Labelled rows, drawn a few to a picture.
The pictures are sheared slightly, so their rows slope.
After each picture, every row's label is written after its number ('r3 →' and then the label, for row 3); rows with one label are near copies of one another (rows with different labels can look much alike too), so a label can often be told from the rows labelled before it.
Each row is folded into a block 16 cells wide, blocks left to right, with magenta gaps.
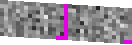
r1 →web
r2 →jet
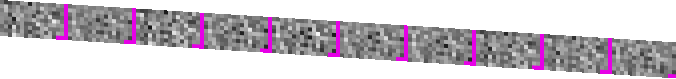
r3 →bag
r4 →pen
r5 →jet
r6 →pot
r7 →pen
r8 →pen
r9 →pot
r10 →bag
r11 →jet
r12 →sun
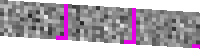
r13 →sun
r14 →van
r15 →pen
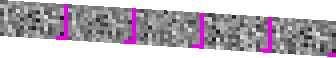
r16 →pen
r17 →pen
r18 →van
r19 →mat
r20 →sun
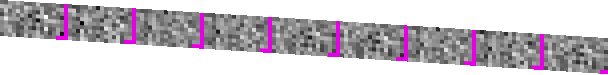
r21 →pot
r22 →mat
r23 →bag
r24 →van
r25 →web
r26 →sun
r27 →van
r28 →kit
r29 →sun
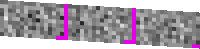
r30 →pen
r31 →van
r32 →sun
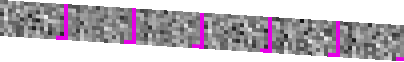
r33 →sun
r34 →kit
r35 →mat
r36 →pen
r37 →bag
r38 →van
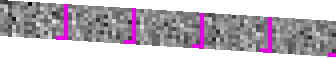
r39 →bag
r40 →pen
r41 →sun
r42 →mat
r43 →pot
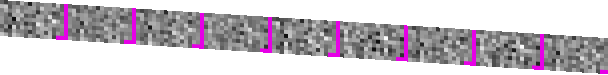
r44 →mat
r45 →mat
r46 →jet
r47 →pot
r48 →jet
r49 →web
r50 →van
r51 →pot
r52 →van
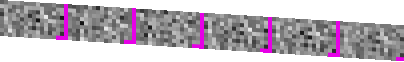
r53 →pen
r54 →jet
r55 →mat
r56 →pen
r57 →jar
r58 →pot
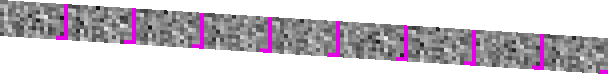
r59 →web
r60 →bag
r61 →jet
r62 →mat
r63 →jet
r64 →pot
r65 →mat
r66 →pen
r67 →bag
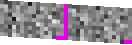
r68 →bag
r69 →mat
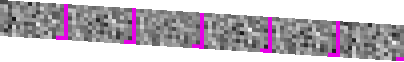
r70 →van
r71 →pen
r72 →sun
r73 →pot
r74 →sun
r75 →kit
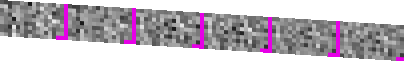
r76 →jet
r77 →kit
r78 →pen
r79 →jar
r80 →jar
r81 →sun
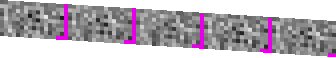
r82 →pen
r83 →jar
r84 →pot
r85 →jar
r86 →jar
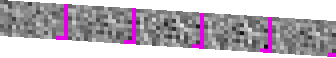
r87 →mat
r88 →jar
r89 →pen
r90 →pot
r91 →pen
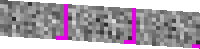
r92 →jet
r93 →jar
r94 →jar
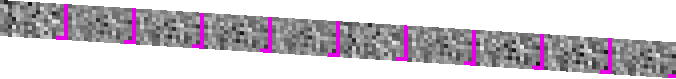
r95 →bag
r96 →pen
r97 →web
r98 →jar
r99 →pot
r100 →bag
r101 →jar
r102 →jar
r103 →web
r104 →web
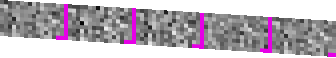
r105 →kit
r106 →jet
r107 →van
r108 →pot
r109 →jet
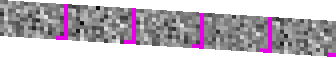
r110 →sun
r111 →van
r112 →sun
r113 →van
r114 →kit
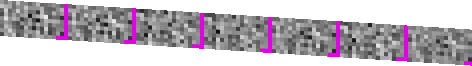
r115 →web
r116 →sun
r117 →kit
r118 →kit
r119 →pot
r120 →mat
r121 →pot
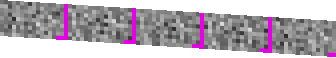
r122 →van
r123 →sun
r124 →web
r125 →sun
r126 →mat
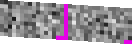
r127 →kit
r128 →jar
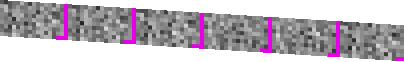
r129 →mat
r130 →van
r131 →kit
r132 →sun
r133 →jar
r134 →kit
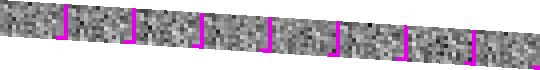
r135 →mat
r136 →mat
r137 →mat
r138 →mat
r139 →pot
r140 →bag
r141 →pen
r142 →jet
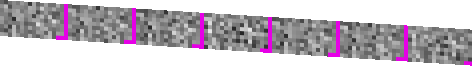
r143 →van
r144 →bag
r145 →jet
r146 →jar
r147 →kit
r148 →kit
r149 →sun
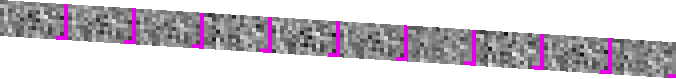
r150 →pen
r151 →sun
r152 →sun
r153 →kit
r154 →web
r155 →web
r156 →jet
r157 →jet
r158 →pen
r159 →jet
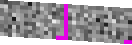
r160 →jet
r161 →jar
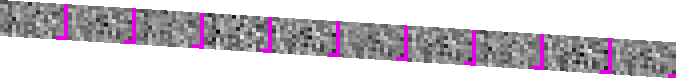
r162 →van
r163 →pen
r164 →kit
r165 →van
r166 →pen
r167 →pot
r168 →jar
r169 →mat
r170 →web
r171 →jar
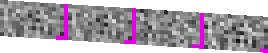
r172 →sun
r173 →pen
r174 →bag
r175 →sun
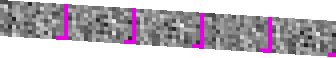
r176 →mat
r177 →pot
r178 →sun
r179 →kit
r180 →web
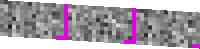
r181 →kit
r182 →sun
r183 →kit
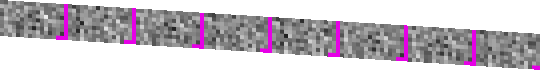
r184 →pot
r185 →van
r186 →jar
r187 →mat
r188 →mat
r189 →sun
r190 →sun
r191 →van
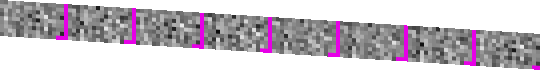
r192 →pot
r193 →van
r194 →pen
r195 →van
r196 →jet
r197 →bag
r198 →kit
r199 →jar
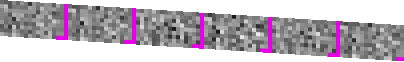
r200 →mat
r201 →jet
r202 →sun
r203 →bag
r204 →jar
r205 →jet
